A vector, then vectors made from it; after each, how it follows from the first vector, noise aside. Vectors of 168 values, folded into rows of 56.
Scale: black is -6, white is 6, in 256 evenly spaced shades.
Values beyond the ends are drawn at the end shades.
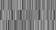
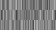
reversed.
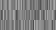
reversed.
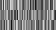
wrapped around, negated, scaled up.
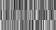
wrapped around, negated, scaled up.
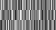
negated, scaled up.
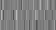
reversed, negated, partly zeroed.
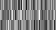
negated, scaled up.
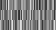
wrapped around, negated, scaled up.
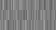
wrapped around, negated, shrunk.
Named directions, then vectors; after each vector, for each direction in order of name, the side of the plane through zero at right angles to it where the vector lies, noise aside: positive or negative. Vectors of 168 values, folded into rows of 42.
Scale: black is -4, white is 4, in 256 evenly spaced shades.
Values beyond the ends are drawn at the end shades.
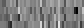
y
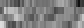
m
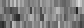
negative, positive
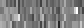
positive, negative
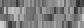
positive, positive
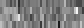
positive, negative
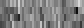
negative, positive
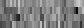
negative, positive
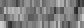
positive, positive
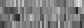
negative, positive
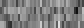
positive, positive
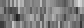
negative, positive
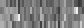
positive, negative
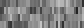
positive, positive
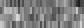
positive, negative
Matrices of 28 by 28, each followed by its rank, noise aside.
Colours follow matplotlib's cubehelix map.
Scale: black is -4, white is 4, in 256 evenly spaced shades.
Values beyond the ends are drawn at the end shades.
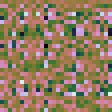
three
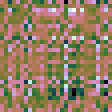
three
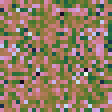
eight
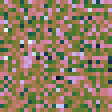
six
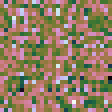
six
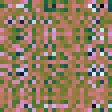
three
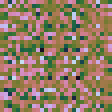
four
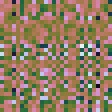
three
